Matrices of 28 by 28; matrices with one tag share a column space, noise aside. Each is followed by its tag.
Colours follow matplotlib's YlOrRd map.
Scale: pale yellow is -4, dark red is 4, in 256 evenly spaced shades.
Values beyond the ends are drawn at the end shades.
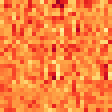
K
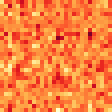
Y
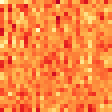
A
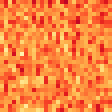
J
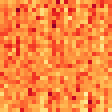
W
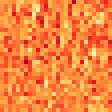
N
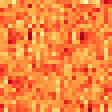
J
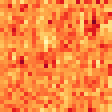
A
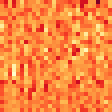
K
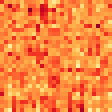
W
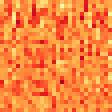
N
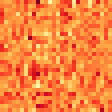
Y
